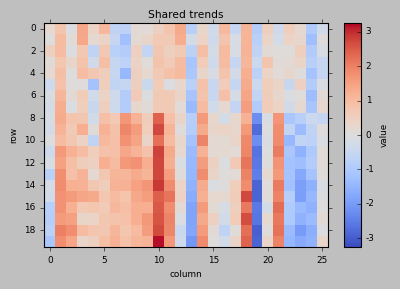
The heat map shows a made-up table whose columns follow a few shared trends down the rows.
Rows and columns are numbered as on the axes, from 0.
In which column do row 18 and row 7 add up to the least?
19
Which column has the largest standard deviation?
7
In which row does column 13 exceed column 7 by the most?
1
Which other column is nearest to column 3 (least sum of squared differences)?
5
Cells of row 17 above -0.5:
20
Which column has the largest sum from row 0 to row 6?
18
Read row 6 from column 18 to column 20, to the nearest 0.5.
1.5 -0.5 0.5
